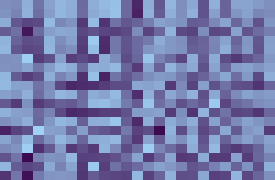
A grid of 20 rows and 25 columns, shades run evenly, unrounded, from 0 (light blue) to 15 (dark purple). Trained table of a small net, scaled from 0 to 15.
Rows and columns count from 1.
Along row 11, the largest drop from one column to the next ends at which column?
14
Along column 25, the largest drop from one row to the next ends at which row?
16
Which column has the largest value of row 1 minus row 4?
13
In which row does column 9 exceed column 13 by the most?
10
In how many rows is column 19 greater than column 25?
14
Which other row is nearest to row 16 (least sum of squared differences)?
11
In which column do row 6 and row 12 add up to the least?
9
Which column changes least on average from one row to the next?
12
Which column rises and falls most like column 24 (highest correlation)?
8
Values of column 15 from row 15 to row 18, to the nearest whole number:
15 9 6 8
